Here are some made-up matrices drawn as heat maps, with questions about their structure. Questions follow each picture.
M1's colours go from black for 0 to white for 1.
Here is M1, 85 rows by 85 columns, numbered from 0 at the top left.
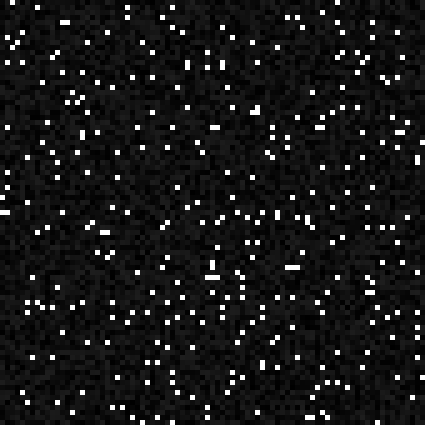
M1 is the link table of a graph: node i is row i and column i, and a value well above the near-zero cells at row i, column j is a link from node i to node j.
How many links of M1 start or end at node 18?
3
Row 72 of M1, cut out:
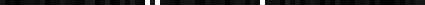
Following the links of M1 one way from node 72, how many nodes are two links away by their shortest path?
10
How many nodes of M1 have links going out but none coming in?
2
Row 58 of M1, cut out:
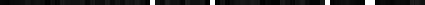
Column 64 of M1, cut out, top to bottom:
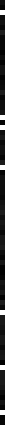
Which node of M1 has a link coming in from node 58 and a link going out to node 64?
node 73
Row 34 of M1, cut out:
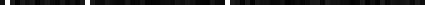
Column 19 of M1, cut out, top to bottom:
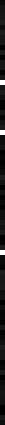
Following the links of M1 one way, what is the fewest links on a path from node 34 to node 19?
4
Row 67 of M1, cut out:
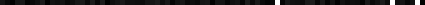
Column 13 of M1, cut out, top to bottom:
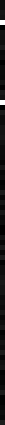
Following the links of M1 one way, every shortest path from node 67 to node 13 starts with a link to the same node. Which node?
node 78
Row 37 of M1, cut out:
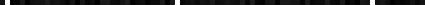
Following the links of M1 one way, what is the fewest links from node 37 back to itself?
4
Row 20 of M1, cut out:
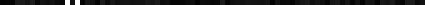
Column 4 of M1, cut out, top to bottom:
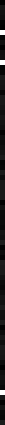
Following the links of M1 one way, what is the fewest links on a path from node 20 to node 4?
5
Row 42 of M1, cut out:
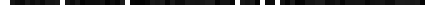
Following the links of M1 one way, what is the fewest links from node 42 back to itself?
2
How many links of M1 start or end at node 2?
3
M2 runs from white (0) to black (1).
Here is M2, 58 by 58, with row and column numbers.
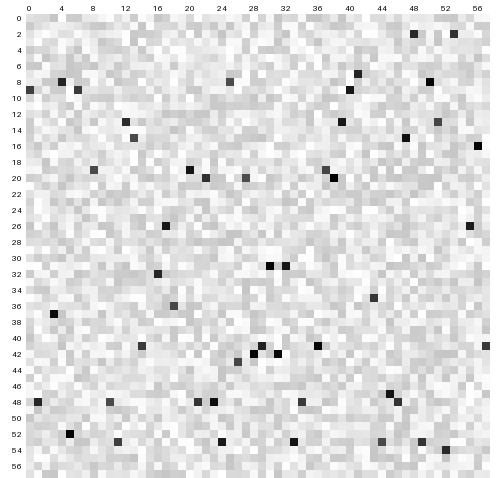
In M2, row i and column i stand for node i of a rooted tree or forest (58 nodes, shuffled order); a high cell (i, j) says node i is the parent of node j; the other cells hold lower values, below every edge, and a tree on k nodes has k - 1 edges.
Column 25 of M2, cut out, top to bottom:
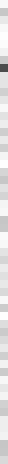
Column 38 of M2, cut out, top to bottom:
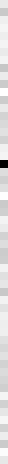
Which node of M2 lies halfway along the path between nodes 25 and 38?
19
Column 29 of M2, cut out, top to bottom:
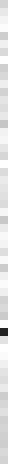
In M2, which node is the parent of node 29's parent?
7
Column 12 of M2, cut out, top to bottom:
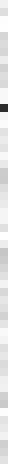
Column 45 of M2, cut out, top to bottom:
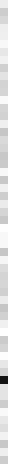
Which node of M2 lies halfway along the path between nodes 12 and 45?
15
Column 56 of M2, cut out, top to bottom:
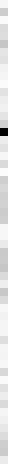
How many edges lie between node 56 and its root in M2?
4
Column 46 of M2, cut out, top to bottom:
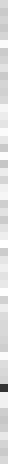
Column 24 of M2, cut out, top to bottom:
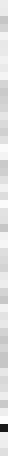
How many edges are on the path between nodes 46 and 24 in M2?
4
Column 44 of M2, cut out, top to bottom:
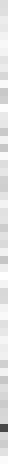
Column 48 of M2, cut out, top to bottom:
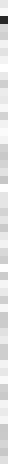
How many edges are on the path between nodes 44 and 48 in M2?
3
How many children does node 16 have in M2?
1
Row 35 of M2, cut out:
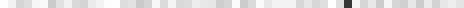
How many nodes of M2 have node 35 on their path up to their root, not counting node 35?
4
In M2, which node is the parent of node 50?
8
